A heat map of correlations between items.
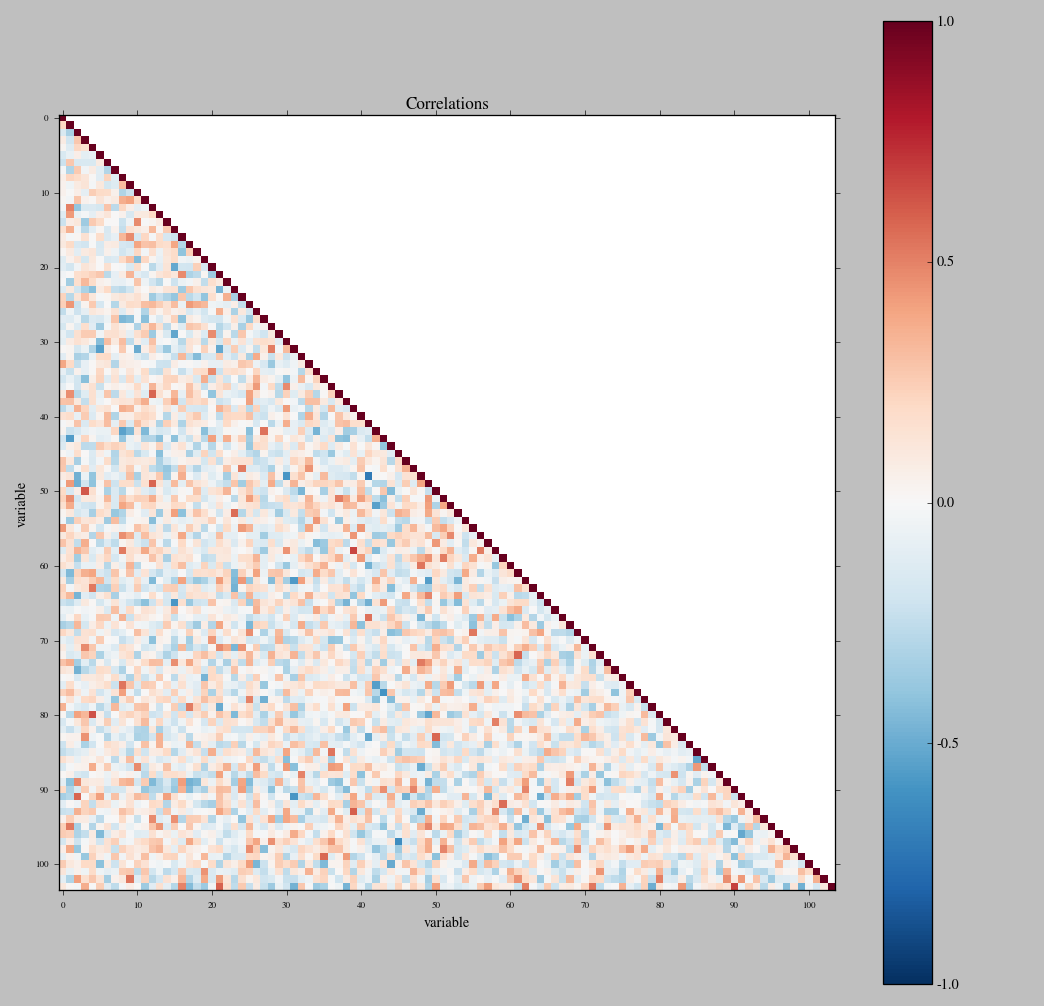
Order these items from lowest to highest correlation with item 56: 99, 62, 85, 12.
85, 99, 62, 12
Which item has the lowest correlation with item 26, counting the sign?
100
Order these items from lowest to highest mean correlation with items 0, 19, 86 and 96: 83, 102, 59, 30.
30, 59, 83, 102
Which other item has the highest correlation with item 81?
58
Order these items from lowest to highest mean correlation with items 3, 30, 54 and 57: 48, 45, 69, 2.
48, 45, 69, 2
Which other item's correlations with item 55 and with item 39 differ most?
93
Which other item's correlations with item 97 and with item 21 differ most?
103
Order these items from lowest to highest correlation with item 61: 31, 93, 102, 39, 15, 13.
13, 15, 31, 39, 93, 102
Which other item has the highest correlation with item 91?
2
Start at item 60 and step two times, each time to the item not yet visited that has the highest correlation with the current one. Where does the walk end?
73
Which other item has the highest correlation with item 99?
35
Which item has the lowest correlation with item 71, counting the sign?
23
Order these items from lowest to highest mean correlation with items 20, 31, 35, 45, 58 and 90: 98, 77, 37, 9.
37, 77, 98, 9
